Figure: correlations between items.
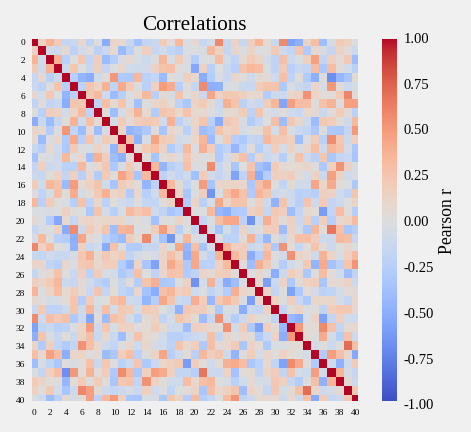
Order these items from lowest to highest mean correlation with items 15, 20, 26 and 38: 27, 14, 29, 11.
27, 29, 11, 14
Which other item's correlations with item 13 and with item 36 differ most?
19
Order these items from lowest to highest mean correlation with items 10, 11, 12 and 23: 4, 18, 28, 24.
28, 4, 18, 24
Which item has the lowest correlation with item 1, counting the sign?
11
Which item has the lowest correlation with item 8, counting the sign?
10
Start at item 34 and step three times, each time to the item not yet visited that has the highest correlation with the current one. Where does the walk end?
22
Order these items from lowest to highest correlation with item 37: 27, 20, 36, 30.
20, 36, 27, 30
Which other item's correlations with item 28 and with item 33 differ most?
32
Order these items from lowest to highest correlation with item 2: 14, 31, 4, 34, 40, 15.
40, 4, 14, 15, 34, 31
